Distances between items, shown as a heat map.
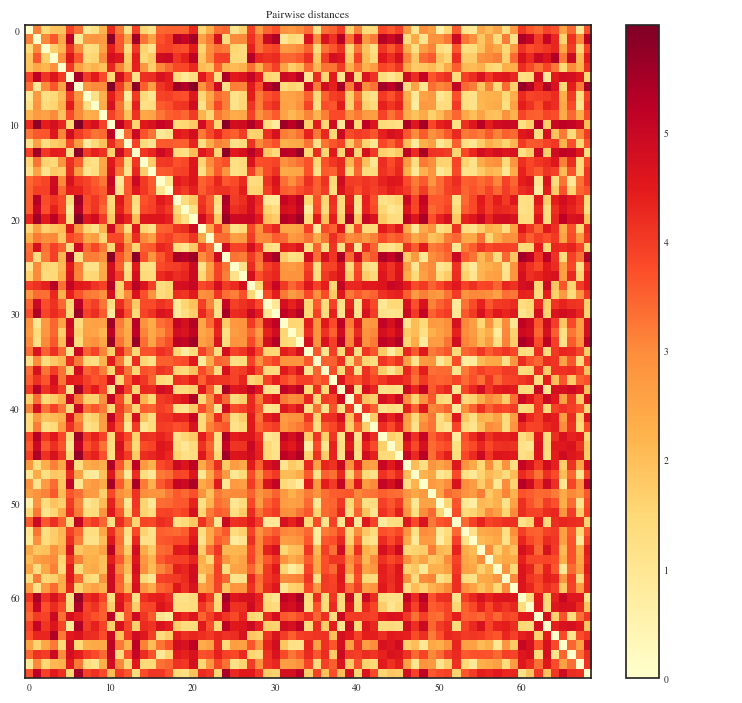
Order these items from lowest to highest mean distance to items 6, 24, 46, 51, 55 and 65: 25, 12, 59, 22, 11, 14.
59, 12, 25, 14, 22, 11
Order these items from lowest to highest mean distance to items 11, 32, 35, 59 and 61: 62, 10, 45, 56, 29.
56, 62, 29, 45, 10
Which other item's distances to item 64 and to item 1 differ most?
6
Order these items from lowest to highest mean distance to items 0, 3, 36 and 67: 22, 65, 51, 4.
51, 4, 22, 65
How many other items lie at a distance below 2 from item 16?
8
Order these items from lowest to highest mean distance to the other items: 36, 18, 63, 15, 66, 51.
15, 51, 36, 18, 63, 66
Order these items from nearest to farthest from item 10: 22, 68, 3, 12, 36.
36, 68, 22, 12, 3
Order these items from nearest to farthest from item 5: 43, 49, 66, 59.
43, 49, 59, 66
